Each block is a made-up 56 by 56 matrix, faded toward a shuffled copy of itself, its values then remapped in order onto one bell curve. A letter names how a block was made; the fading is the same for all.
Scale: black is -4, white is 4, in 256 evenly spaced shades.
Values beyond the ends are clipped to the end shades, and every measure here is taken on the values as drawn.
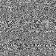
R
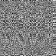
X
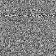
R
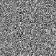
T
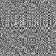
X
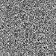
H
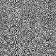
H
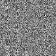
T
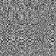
X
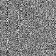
T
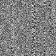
T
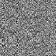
H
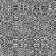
X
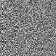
T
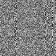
T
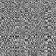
X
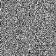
T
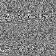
R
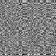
X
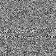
R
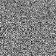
R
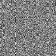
T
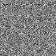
R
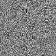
H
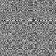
X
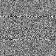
R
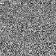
R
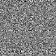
R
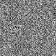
H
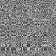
X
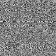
R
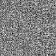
H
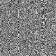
T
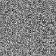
H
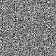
H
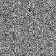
T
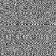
X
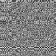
X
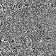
R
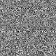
R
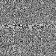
R
